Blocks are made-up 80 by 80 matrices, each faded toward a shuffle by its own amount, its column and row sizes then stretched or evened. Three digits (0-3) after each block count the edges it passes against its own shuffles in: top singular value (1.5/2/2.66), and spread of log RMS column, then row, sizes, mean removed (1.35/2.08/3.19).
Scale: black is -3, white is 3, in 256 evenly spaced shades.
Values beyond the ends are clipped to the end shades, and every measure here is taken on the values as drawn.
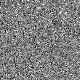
0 0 1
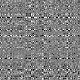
3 2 3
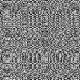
3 0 2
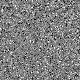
0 0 0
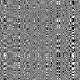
3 3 1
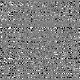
0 2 3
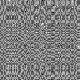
3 0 0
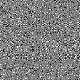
2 0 1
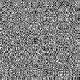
2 0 1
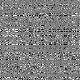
2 1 3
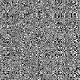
2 2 1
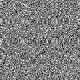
2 0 0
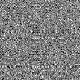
2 0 1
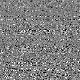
1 0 3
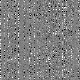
0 3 1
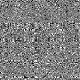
2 0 2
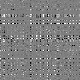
3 2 3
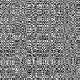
3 2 0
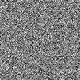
1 0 0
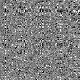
2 2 1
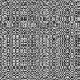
3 3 1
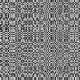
3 3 1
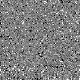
1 1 2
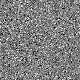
0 0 1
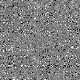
1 1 2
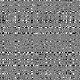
3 2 3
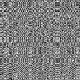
3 1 2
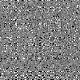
2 1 2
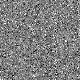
0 1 0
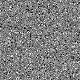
0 1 0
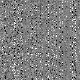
0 3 0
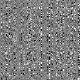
1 3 2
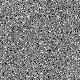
0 0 1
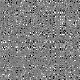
2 2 2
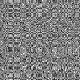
3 1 1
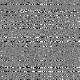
2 1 3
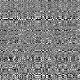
3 1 3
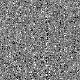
0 2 0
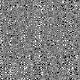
1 2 2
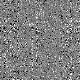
0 2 1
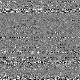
1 0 3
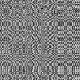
3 3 0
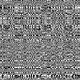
3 1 3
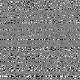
2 1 3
